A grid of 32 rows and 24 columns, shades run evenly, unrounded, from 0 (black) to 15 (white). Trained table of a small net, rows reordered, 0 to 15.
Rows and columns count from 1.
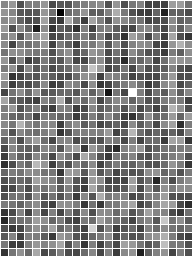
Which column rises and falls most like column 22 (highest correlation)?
1
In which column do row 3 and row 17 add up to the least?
8
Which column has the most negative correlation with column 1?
5
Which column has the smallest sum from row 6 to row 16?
20
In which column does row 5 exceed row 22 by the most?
17
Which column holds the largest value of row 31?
21
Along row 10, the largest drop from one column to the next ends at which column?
2
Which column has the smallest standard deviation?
4
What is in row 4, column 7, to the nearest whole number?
3
